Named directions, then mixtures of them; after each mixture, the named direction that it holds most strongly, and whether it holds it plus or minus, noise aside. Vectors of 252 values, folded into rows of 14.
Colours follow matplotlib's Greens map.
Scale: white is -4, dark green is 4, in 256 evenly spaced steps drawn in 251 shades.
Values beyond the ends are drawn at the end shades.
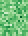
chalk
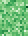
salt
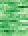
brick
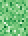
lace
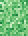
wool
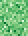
lace, minus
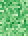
wool, minus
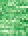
brick, minus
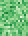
chalk, minus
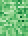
chalk, plus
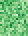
wool, minus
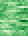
brick, minus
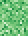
lace, plus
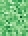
chalk, plus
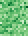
wool, minus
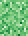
lace, minus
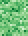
salt, minus
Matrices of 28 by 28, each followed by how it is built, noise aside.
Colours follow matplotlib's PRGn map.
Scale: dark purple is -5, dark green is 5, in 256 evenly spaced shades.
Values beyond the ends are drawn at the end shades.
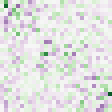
block diagonal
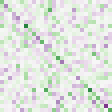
diagonal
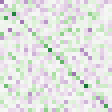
diagonal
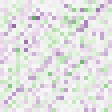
Hankel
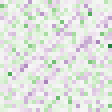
Hankel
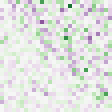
upper triangular
